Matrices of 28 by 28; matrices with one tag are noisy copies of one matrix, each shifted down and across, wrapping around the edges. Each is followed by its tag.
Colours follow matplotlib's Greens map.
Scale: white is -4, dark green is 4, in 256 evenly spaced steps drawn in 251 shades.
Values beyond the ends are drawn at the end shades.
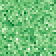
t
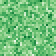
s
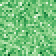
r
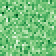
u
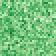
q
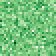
s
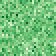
u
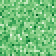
s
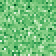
u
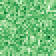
u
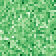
s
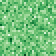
s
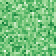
s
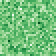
t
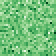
r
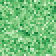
t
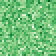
r
